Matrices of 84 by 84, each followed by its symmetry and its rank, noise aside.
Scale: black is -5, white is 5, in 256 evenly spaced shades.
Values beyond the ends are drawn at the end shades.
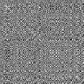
symmetric, rank five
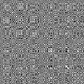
symmetric, rank five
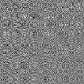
no symmetry, rank six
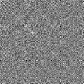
symmetric, rank six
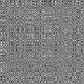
antisymmetric, rank four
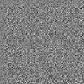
no symmetry, rank six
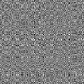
no symmetry, rank four
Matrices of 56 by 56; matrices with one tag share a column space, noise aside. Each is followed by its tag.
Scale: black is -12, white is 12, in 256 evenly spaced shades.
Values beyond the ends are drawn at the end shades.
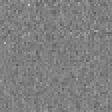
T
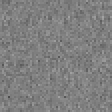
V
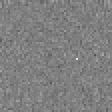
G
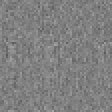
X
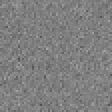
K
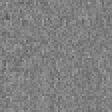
V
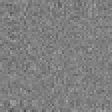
K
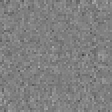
G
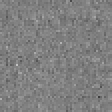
V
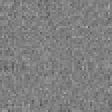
K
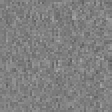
V
